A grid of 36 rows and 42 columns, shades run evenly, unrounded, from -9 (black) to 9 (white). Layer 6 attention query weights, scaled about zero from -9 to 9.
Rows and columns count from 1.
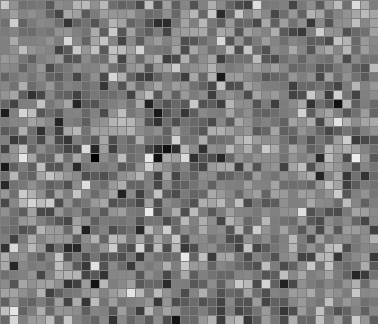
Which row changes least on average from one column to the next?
8
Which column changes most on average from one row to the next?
9
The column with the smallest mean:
18
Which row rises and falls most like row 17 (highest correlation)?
32
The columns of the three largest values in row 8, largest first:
20, 42, 24
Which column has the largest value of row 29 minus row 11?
37
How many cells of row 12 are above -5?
38
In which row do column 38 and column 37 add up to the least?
12
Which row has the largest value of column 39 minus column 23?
17
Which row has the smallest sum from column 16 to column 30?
34
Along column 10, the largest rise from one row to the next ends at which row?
21
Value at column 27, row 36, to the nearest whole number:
4
